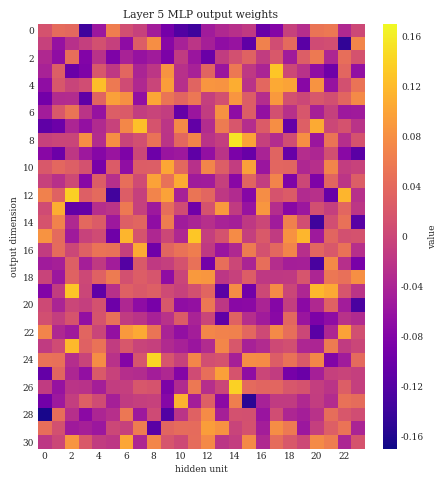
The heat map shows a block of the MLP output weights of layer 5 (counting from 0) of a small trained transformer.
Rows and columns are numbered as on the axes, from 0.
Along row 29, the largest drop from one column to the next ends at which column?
8
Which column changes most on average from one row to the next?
15
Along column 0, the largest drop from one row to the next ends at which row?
25
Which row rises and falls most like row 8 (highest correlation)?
26
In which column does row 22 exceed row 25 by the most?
0
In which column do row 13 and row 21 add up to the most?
1
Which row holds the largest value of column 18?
4
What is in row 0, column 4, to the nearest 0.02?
-0.06
